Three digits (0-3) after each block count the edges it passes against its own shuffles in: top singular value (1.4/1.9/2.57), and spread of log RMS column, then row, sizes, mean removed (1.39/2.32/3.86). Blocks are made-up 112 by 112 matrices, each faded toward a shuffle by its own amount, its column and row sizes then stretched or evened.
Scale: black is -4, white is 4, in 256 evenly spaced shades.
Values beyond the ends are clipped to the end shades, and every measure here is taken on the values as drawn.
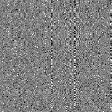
3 2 0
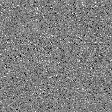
1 0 1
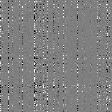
2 3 2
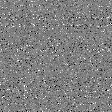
0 0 2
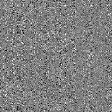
2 2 0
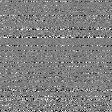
2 0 3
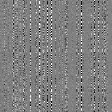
3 3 0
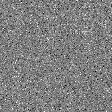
1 0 0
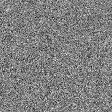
1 0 0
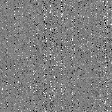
0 2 0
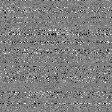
1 1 3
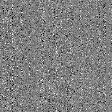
0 2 0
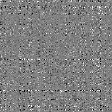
2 2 2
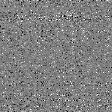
1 1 2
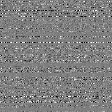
1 1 3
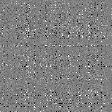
0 2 2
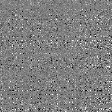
0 2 2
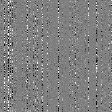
2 3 0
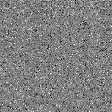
2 0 0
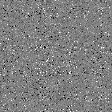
1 1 1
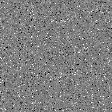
0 1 1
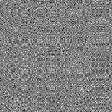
3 0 1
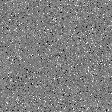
0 0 0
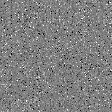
1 1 0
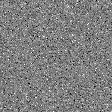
1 0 0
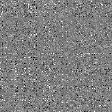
0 2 2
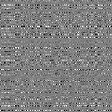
3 1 3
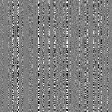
3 3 0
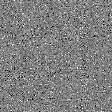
1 1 1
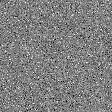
0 0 0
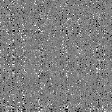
2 2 1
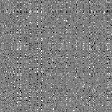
3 2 1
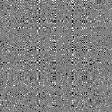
3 2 2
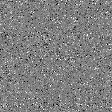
1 0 1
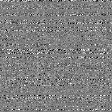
0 1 3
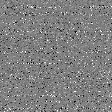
0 0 2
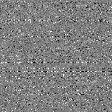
2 0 2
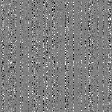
2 3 1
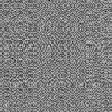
3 0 0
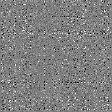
1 2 2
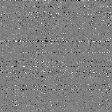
1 1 2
